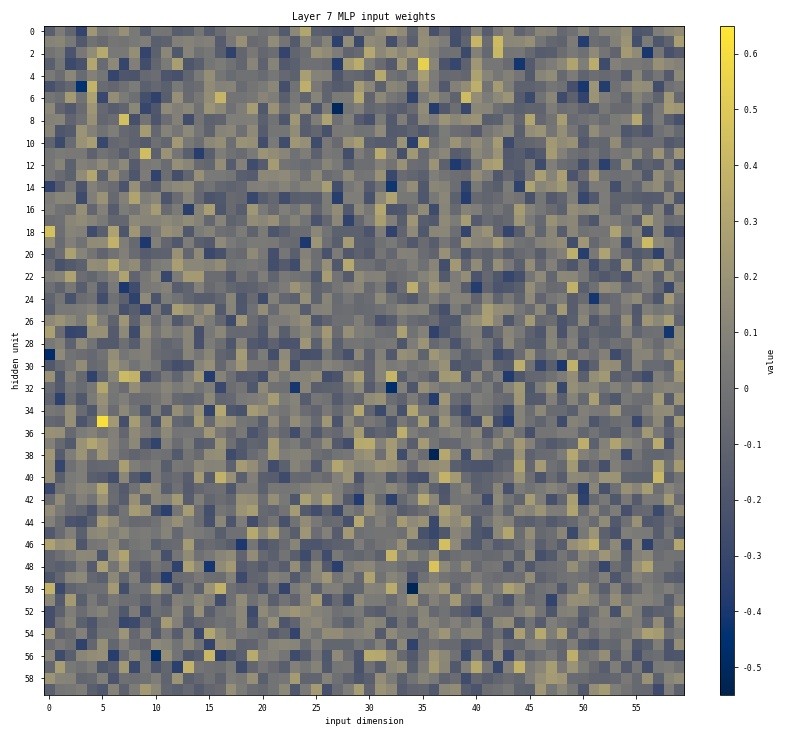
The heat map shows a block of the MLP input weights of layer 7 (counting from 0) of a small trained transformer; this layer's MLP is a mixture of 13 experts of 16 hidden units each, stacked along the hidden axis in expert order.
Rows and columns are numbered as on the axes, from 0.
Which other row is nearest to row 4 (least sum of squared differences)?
28
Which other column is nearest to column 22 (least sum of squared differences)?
20
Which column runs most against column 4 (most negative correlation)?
37
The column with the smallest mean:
27
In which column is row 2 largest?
42
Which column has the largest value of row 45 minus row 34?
43
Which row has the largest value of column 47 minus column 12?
57
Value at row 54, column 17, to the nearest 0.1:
0
